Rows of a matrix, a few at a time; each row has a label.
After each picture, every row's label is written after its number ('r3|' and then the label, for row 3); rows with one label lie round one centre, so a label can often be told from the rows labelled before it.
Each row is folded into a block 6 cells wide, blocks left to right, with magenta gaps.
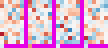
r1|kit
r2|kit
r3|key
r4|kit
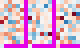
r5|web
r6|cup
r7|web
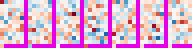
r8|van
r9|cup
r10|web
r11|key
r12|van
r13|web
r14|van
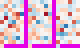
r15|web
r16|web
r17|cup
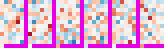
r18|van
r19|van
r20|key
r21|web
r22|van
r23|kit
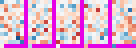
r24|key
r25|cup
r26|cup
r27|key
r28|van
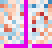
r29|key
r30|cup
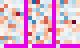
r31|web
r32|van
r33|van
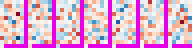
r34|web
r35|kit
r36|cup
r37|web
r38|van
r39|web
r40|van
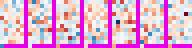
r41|cup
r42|van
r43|key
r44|key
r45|van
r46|key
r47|web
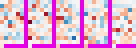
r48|web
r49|web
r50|web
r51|kit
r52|cup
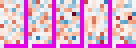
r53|kit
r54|van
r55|web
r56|kit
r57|web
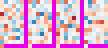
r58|key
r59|van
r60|van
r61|van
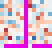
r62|web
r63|kit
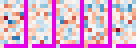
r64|web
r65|web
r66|van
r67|cup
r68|cup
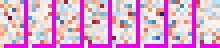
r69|kit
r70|van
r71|van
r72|kit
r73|web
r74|web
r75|van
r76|kit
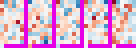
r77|van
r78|key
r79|kit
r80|kit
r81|kit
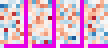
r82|cup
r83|kit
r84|web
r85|key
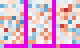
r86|cup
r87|cup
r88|key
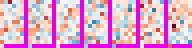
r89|van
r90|van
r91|key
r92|web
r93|cup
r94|kit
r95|key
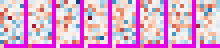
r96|key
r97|key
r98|kit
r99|web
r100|key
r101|kit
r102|key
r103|kit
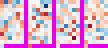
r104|van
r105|web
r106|cup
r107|key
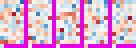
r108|cup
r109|kit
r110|cup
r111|kit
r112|van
